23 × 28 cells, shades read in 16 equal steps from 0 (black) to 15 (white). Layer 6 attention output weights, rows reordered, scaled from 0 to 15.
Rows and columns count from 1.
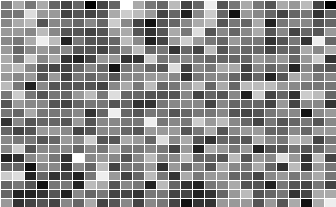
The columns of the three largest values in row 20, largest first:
9, 2, 1
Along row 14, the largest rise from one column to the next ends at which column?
13
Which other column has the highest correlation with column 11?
12
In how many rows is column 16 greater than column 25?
12
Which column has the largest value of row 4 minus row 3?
4
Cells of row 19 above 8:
7
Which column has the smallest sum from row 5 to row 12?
6
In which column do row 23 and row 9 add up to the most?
28
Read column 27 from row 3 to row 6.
5 5 14 8
